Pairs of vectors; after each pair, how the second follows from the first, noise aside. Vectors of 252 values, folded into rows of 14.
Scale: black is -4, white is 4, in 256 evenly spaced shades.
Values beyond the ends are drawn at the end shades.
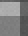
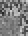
sign-scrambled.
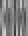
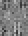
negated, partly zeroed.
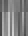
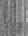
wrapped around, shrunk.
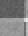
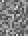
shuffled.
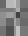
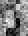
wrapped around, negated, scaled up.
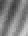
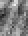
wrapped around.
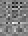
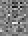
copied.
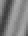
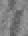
wrapped around, shrunk.
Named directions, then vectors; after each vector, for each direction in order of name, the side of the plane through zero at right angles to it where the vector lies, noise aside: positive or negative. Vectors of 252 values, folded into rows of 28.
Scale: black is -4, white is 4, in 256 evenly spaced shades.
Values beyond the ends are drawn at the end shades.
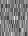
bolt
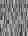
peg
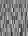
negative, positive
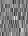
positive, negative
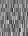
positive, negative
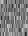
positive, positive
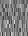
positive, negative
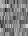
negative, negative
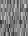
negative, negative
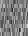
positive, negative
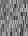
negative, positive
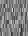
negative, positive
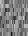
negative, positive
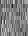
positive, positive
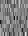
negative, negative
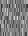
positive, positive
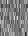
positive, positive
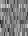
negative, negative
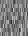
positive, negative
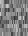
negative, positive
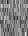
negative, negative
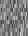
positive, negative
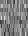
negative, negative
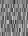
positive, negative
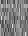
negative, negative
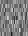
negative, positive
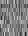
positive, positive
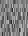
positive, negative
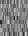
negative, negative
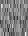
negative, negative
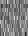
positive, positive
